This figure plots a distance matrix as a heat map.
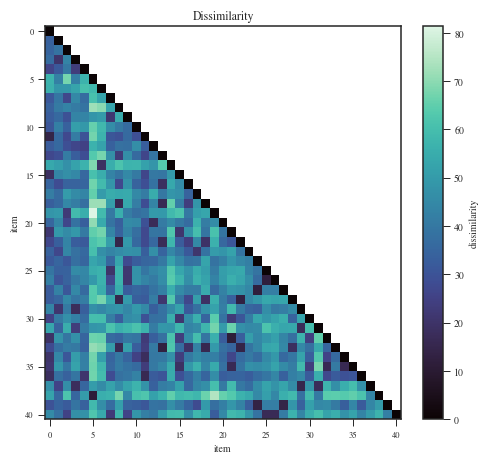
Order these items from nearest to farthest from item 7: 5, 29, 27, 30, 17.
27, 30, 29, 17, 5
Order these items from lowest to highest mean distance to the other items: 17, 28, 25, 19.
28, 25, 17, 19
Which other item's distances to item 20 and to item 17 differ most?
12
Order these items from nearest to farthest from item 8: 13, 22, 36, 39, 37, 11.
22, 13, 11, 36, 37, 39
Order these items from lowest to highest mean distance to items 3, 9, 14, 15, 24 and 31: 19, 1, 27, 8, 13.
1, 27, 13, 8, 19
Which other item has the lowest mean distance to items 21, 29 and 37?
3
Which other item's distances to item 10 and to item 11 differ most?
36
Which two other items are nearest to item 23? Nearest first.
17, 1
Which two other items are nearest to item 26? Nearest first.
25, 40
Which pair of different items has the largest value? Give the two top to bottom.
5, 19
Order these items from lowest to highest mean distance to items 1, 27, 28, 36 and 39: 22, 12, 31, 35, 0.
0, 22, 12, 35, 31
